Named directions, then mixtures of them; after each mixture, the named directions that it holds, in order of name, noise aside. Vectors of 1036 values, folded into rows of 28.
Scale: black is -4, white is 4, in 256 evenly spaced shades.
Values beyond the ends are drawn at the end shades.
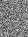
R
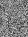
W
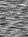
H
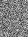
R.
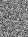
R.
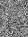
W.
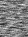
H.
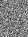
R, W.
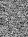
H, W.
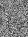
W.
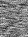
H, R.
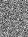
R.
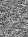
H, R.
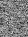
H, W.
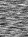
H.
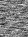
H, R.
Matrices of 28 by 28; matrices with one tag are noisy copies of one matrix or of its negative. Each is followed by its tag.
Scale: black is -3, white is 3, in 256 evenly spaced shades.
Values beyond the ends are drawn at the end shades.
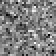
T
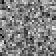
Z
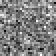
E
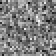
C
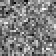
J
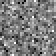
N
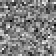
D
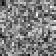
Z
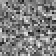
Z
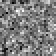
J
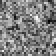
C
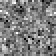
J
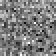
E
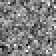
J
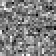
Z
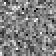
N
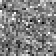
E
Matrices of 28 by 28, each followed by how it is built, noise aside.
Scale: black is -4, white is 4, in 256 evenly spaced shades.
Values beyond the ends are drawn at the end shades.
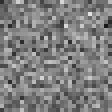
repeating columns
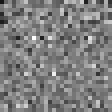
uneven rows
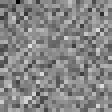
Hankel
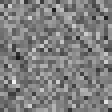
Toeplitz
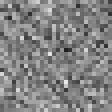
Toeplitz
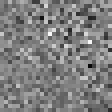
upper triangular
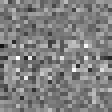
uneven rows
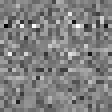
uneven rows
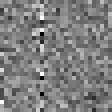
uneven columns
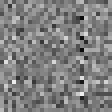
low rank
